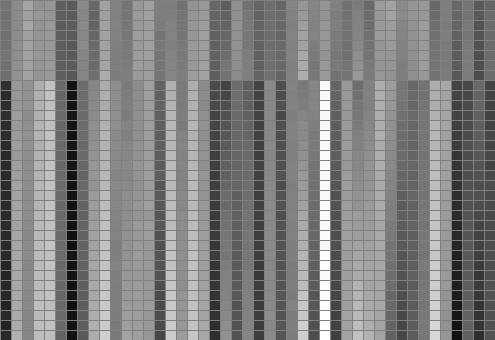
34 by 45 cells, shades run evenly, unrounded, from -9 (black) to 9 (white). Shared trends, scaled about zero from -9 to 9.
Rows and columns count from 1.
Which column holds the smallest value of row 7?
44
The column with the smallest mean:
7
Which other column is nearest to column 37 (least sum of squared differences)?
22
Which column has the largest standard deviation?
30
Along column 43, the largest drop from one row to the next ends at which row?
9
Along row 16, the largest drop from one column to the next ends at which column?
31
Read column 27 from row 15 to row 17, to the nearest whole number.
0 0 0
